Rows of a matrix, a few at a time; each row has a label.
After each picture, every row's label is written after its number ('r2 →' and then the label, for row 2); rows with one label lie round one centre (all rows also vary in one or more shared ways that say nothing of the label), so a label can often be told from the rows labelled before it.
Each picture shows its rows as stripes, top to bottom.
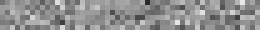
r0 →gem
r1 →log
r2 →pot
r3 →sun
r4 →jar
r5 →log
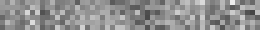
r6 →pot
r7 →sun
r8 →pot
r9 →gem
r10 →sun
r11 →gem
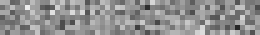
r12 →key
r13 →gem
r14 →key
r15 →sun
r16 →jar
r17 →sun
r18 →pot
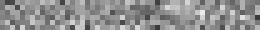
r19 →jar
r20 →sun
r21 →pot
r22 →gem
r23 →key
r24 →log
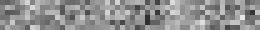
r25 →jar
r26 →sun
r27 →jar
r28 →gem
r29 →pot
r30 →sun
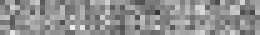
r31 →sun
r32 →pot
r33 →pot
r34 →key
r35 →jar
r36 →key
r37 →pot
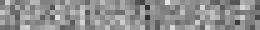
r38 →sun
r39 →gem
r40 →key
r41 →gem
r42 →log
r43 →jar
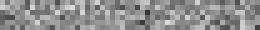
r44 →log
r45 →key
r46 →gem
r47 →jar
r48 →sun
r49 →gem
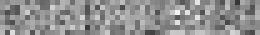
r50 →log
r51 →key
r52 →jar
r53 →log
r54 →jar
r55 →key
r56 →pot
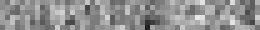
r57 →pot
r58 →key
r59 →key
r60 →pot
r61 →pot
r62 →gem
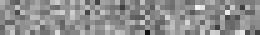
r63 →key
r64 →pot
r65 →key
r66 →sun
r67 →jar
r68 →sun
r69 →gem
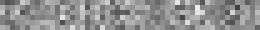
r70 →jar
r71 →log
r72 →pot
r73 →log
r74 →jar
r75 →key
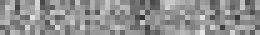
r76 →sun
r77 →sun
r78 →key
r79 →sun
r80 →key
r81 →gem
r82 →pot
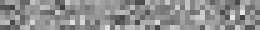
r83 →sun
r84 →jar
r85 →gem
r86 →pot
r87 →key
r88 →jar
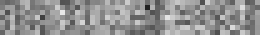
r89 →jar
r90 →gem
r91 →log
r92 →sun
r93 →log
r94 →pot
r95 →sun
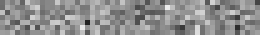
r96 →gem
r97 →sun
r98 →pot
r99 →sun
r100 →key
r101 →log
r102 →log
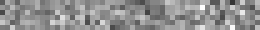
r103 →sun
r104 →pot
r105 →gem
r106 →log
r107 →key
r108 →pot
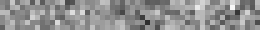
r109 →pot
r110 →pot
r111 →key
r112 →sun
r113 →gem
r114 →sun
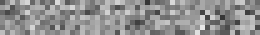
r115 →gem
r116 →key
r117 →jar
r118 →gem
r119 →sun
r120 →gem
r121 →log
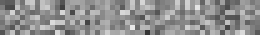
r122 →jar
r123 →jar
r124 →log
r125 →sun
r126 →key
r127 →jar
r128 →gem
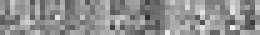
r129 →pot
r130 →pot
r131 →pot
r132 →gem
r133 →jar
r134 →pot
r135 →sun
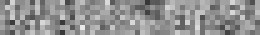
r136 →pot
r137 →sun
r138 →pot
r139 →log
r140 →jar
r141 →log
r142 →jar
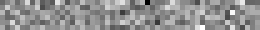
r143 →gem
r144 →sun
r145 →pot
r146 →jar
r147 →log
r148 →pot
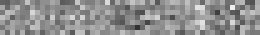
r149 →jar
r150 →pot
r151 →sun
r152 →key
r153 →pot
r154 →sun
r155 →log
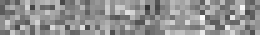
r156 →jar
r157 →gem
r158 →jar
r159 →pot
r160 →sun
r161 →key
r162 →pot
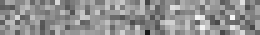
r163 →gem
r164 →jar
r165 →log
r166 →pot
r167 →sun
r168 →pot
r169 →gem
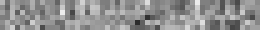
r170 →log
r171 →log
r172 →log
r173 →pot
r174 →sun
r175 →sun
